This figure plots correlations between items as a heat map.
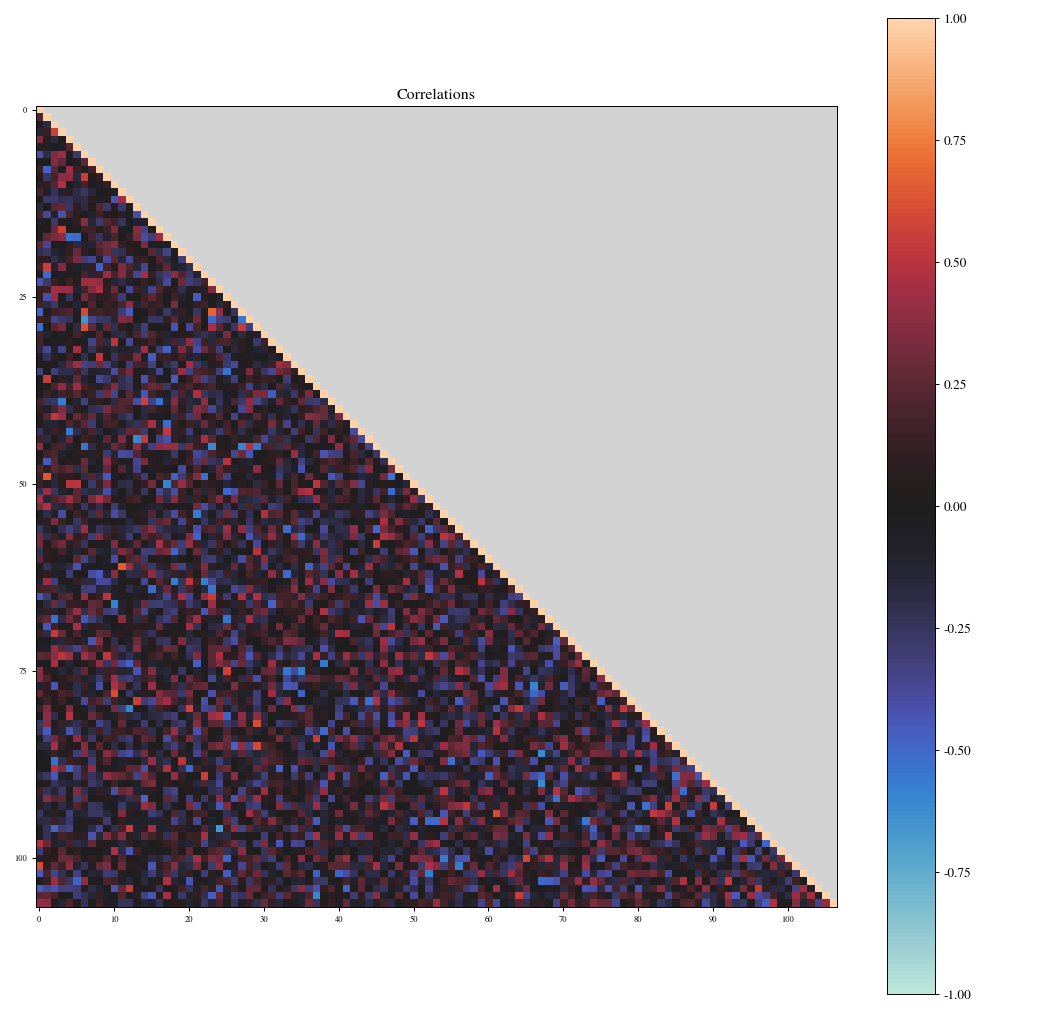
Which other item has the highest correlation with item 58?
45
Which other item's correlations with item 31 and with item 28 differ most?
57
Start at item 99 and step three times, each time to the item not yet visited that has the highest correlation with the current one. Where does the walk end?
80
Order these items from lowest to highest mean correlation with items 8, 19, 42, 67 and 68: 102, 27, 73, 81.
102, 73, 27, 81
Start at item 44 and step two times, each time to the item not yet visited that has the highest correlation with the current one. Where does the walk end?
39
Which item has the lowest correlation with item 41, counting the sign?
104
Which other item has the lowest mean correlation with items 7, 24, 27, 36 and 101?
96
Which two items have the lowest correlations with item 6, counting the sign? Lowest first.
28, 45
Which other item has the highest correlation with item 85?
29
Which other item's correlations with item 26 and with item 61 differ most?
94
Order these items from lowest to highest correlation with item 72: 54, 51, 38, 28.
38, 28, 51, 54
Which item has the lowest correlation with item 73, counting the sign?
95
